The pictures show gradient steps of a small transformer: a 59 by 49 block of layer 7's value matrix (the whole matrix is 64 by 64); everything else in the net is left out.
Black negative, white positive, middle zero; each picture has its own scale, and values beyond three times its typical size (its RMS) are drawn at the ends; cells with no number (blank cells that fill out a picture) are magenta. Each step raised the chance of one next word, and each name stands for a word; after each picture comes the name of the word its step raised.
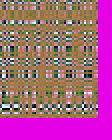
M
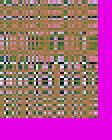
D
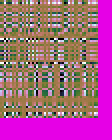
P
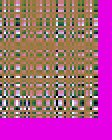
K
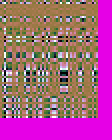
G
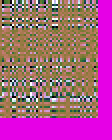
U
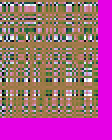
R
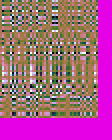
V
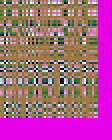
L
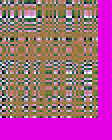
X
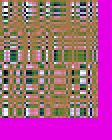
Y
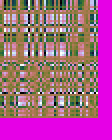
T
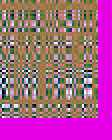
L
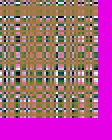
G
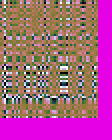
U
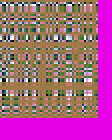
R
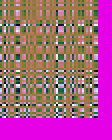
L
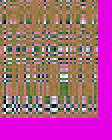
M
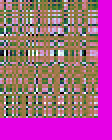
T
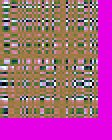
U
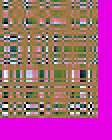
M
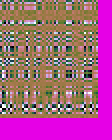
M
